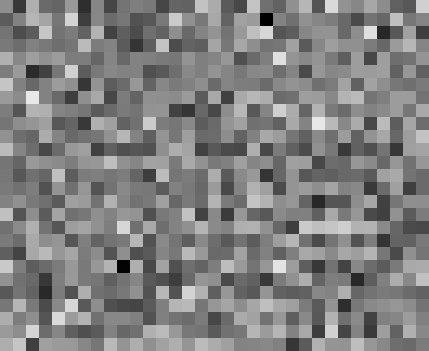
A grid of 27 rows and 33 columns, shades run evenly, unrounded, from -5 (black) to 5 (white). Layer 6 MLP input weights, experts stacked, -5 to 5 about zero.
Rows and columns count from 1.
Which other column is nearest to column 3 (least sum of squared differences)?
24
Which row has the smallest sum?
12
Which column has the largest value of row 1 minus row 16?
26
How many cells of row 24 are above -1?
25
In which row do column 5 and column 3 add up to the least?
6
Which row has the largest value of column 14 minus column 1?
2
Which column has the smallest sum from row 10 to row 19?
18
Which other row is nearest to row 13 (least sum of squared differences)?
16
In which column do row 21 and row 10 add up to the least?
10
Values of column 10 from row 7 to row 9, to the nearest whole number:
-1 0 0
